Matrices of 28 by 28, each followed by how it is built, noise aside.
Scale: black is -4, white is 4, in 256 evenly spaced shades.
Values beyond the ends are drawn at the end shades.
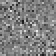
block diagonal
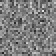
repeating columns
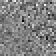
upper triangular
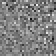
upper triangular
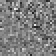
upper triangular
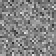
Toeplitz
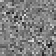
block diagonal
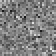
block diagonal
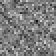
Toeplitz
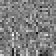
low rank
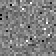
sparse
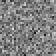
noise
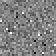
sparse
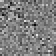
block diagonal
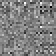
low rank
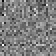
low rank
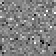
sparse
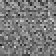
repeating columns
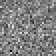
noise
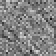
Toeplitz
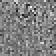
upper triangular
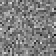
noise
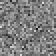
noise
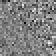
upper triangular
